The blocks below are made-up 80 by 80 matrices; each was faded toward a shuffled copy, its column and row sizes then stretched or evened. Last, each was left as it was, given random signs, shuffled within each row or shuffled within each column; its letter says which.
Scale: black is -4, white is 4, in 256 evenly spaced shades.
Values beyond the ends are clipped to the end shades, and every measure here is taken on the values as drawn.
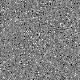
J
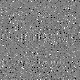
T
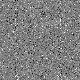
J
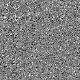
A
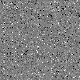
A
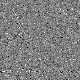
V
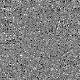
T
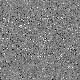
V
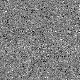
V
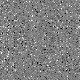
T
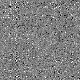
T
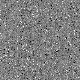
J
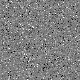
J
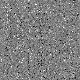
J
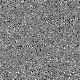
V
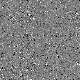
A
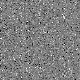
J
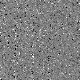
J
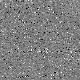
V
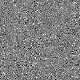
T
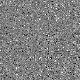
T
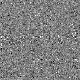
T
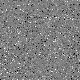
V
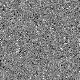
J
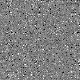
A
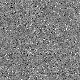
V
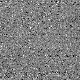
V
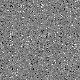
A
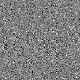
T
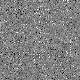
A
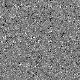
A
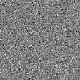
T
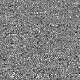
T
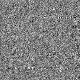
A
